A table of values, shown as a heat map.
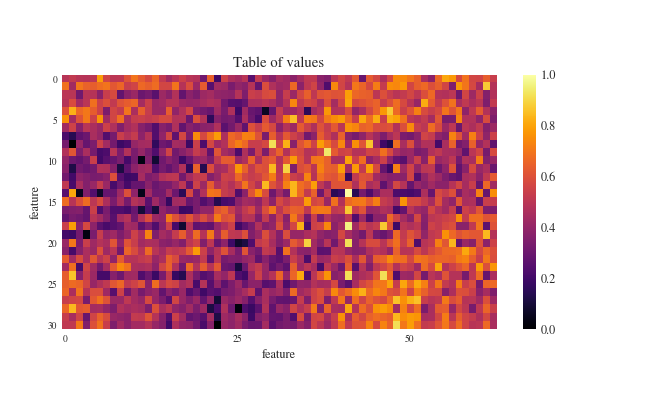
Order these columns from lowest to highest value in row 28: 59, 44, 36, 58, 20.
59, 20, 58, 44, 36
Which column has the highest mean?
41
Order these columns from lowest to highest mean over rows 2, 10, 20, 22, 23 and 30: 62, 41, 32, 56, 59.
32, 59, 62, 56, 41
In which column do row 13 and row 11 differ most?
33
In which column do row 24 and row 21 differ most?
1
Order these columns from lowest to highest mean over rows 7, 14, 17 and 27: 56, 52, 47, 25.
25, 52, 47, 56
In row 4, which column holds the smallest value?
29
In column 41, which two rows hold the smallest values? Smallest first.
12, 25
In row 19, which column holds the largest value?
61
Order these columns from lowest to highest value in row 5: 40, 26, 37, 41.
26, 37, 41, 40
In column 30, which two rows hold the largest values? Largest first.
8, 11
